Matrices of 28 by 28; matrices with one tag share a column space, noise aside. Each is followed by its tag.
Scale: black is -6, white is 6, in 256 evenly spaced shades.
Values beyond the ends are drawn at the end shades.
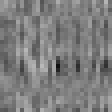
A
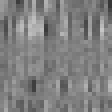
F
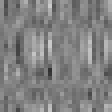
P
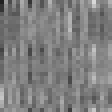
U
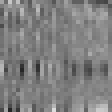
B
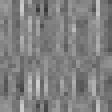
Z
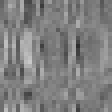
P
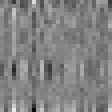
B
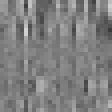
F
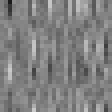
P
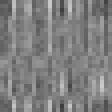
Z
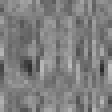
A
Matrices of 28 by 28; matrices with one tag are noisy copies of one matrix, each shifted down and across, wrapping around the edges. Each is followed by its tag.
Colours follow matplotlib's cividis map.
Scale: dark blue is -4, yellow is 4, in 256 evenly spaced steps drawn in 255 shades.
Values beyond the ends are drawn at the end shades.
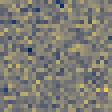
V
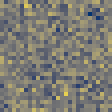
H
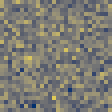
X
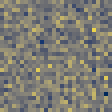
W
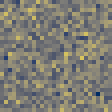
X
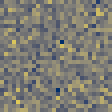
V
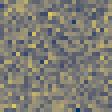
X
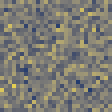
V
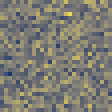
X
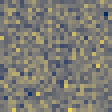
W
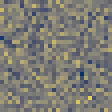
W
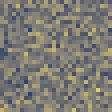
V
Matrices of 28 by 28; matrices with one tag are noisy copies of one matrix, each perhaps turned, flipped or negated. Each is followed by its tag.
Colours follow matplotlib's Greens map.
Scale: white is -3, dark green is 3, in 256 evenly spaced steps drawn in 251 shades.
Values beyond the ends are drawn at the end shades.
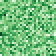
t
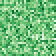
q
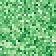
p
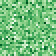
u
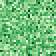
q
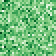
p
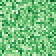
u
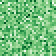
q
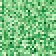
u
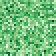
p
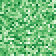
u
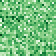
q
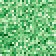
t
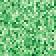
t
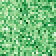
p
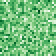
t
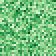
p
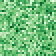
p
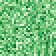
q
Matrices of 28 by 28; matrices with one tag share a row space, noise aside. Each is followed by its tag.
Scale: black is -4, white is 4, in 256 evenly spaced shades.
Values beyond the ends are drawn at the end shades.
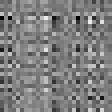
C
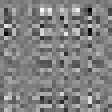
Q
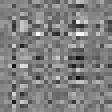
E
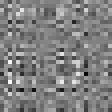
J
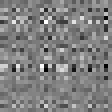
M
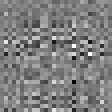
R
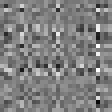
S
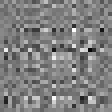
R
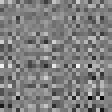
C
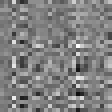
E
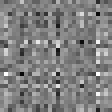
S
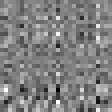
S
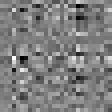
E
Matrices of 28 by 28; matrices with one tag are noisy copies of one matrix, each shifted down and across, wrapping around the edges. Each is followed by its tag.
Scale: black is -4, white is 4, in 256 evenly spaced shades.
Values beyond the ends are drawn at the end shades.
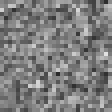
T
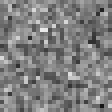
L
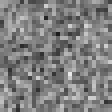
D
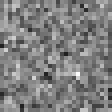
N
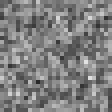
T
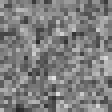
T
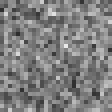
L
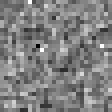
T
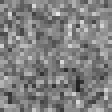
L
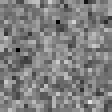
D
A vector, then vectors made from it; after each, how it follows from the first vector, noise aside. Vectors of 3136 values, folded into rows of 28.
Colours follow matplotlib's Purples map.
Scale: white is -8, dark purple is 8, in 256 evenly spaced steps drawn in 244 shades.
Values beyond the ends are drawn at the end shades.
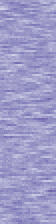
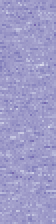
wrapped around, partly zeroed.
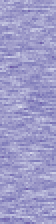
wrapped around.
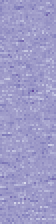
wrapped around, negated, partly zeroed.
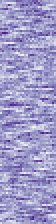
reversed, scaled up.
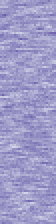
wrapped around.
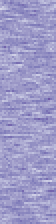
copied.
